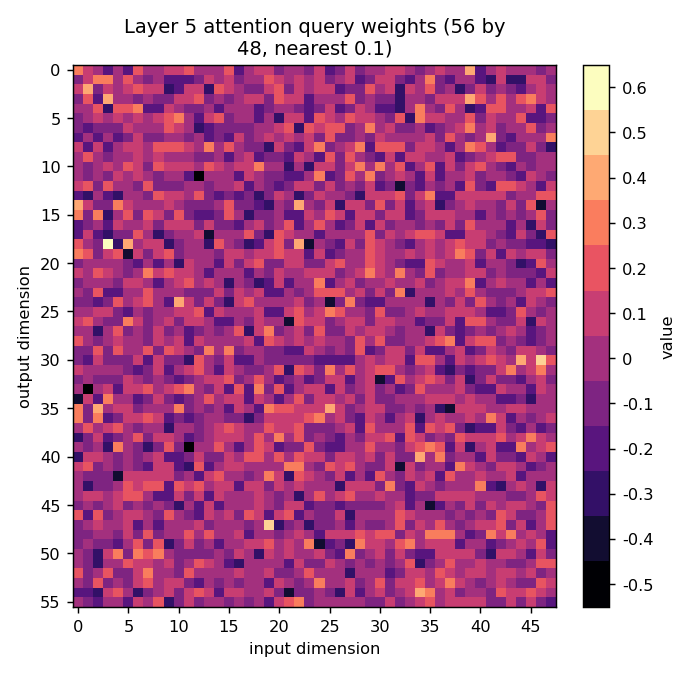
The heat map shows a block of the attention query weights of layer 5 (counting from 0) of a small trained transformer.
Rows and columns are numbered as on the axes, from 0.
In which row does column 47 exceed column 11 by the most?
39
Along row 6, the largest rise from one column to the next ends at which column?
23
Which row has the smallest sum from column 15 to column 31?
30
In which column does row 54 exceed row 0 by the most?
34
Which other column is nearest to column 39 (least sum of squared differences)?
24
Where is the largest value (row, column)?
18, 3
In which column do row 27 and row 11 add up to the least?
12
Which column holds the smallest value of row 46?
27
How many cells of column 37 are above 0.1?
8
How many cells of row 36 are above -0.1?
31
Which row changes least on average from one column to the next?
44
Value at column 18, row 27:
0.1
